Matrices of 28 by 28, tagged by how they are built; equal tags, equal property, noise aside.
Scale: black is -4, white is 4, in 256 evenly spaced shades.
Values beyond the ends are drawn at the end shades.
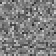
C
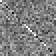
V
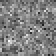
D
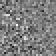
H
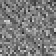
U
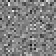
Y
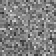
U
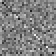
V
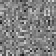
Y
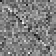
V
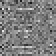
Y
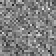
U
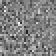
H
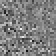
H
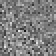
H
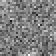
D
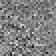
H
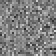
C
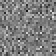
Y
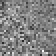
H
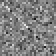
V
